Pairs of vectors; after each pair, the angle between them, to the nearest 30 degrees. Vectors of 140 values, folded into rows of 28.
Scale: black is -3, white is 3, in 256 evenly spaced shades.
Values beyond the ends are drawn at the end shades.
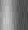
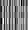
90 degrees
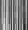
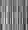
30 degrees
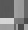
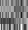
120 degrees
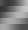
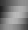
30 degrees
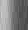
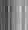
150 degrees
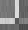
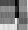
120 degrees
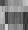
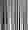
90 degrees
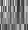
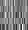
60 degrees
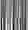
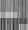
60 degrees
